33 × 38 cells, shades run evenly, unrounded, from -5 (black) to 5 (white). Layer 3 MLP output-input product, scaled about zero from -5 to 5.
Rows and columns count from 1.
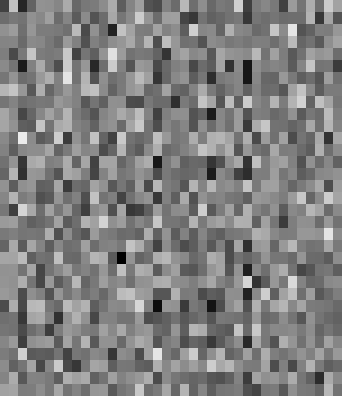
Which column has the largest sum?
16
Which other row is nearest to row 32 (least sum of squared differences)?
29
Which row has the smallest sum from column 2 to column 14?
30
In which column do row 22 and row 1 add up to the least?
14
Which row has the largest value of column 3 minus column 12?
12
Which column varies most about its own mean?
28
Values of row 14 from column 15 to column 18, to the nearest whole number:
0 1 2 -4
